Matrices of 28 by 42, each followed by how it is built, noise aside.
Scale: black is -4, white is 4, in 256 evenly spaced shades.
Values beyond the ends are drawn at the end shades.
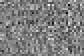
low rank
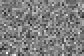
noise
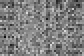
blocks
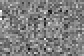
low rank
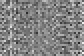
repeating rows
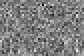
low rank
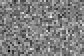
noise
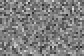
repeating columns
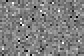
sparse
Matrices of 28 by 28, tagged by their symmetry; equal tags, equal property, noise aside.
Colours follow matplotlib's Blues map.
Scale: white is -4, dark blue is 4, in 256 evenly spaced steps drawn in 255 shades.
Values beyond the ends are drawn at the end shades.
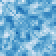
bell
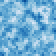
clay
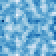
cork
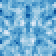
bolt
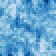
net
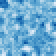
bell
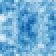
cork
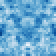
bolt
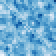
clay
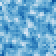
net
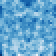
bolt
